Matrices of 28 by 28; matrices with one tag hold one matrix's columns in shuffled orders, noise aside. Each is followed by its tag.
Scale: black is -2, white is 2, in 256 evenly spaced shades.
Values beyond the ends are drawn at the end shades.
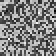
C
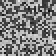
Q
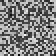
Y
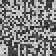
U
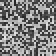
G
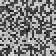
Q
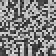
U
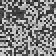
G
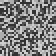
C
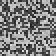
Q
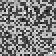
Y
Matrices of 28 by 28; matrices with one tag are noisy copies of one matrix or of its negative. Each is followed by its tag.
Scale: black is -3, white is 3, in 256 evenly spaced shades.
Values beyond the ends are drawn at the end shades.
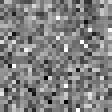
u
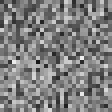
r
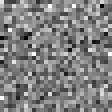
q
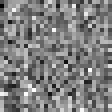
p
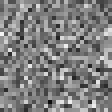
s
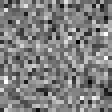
s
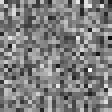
u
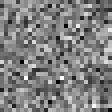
s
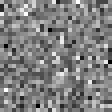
r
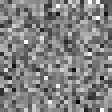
u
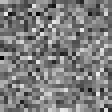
q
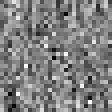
p
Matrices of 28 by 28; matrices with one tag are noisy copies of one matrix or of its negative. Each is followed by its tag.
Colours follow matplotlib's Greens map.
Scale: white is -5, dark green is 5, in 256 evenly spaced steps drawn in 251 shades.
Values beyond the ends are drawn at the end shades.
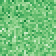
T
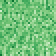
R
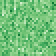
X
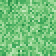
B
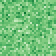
T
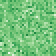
B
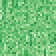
R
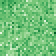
B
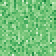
X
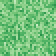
X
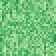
R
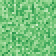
X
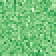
X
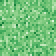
X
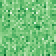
R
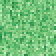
R
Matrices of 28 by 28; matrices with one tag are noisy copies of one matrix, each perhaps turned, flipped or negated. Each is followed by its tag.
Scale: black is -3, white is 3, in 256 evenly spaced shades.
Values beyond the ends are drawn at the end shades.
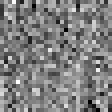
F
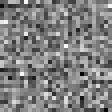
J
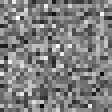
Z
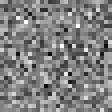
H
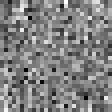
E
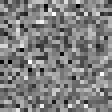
Z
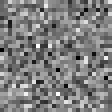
H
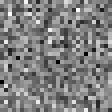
Z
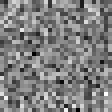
E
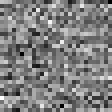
F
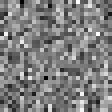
E
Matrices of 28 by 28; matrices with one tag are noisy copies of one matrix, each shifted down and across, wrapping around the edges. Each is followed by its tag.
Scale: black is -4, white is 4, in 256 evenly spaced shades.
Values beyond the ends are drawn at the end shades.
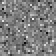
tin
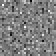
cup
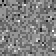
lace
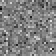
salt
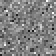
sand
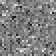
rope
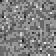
cup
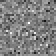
salt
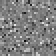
salt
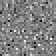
cup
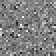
salt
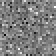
lace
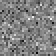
rope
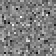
cup
